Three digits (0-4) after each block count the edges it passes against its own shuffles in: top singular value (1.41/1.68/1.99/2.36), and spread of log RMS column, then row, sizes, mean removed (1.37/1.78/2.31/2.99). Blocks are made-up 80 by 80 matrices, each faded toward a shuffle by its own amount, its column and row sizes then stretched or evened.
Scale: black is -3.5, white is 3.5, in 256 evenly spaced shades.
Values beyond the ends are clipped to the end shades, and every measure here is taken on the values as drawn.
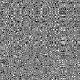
4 2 2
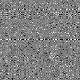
4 0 3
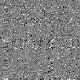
2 1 3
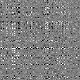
4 3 4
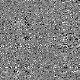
2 2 3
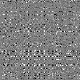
4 2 4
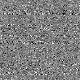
1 0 4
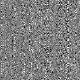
2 4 0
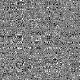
3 2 3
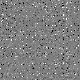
1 2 2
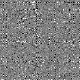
3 3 3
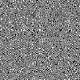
3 1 2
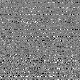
1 0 4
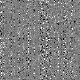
1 4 1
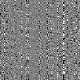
4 4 0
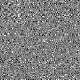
3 0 3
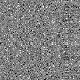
3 1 0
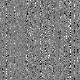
2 4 0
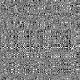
4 1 3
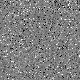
0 0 1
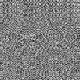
4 0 2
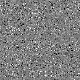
1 1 2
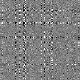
4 4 3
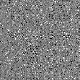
3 2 1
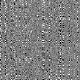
4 4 2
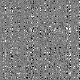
0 4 3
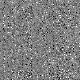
0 3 0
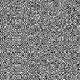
4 0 1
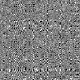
4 3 2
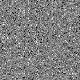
2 2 0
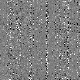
0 4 1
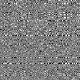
4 1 4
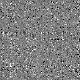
1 3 2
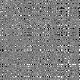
4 3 4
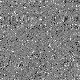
2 0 1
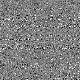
1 1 3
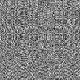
4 0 0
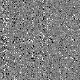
2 3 1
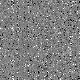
1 2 1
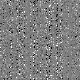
0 4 0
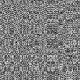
4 1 1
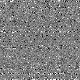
1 1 3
